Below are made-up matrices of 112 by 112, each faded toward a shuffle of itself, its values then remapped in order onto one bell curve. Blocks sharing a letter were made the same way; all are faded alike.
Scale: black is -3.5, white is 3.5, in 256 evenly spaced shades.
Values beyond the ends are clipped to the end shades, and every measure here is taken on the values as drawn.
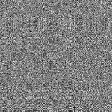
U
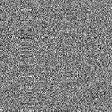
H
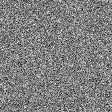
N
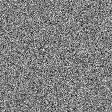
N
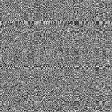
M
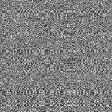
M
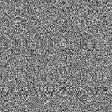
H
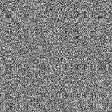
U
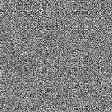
H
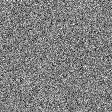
N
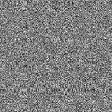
U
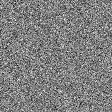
N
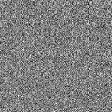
U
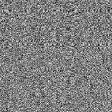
H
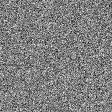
N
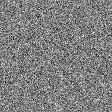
N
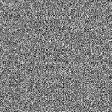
H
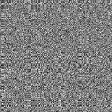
M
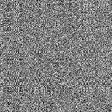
U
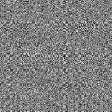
M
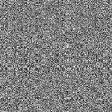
U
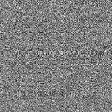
H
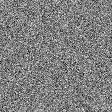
N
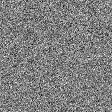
N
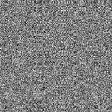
U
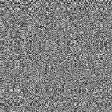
M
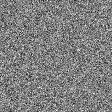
N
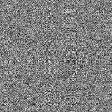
U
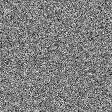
N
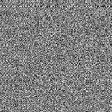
H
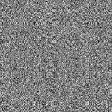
U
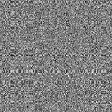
M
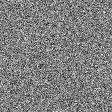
N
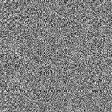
U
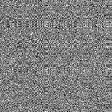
M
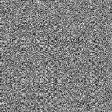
U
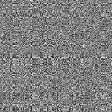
M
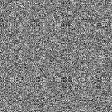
H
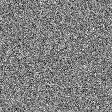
N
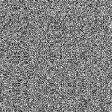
H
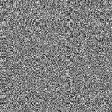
U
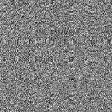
H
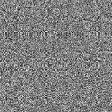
U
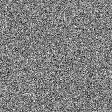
N
